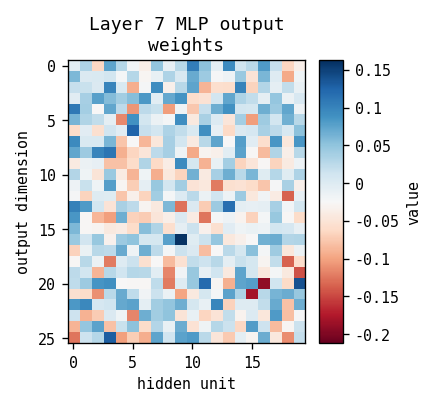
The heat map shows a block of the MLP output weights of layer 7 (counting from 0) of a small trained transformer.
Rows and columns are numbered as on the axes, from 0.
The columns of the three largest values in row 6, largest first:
5, 11, 19
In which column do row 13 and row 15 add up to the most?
0
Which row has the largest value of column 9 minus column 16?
20
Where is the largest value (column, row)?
9, 16
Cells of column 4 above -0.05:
20
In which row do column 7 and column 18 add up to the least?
18
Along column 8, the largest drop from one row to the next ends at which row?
4
